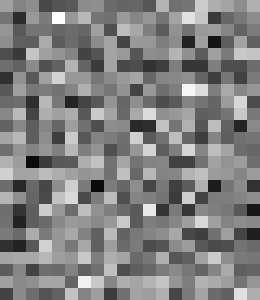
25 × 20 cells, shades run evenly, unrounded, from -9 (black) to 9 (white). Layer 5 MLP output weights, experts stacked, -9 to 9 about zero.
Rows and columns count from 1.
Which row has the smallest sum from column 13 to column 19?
6
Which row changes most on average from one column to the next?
16
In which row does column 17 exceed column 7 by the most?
5
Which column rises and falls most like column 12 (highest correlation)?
8
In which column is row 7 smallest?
1
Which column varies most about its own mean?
15
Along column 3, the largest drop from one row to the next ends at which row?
14
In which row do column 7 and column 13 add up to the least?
9
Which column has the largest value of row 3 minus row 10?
10
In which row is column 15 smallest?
4
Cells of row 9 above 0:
6
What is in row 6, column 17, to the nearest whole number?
0
